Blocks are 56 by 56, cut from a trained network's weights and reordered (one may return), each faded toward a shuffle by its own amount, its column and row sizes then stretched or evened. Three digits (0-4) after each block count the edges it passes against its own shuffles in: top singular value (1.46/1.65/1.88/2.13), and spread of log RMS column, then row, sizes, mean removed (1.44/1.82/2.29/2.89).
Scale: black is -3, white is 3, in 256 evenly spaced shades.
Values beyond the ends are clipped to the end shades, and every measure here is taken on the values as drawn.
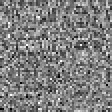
3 0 0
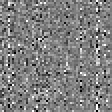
2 4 0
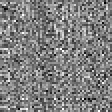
3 1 2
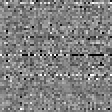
3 1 3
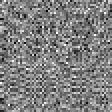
4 0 0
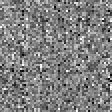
0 2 1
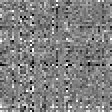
2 4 1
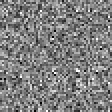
2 0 0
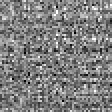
3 2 0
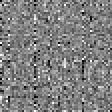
2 3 2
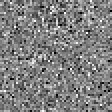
0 0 1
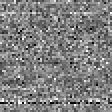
1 0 2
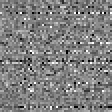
0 1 4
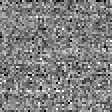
1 2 1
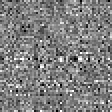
2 1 3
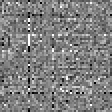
1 3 1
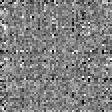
0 3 2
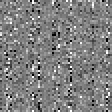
0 4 0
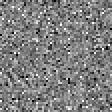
0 1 0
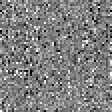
1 2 0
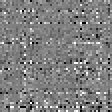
0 3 4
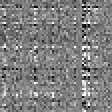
4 4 1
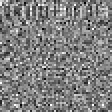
3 0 2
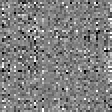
2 4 2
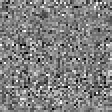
0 0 3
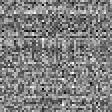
4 2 0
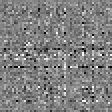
2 3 3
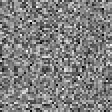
3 0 0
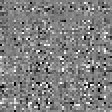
1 3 4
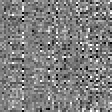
4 4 2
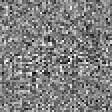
2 1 2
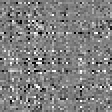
1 3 4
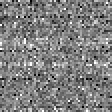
2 1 2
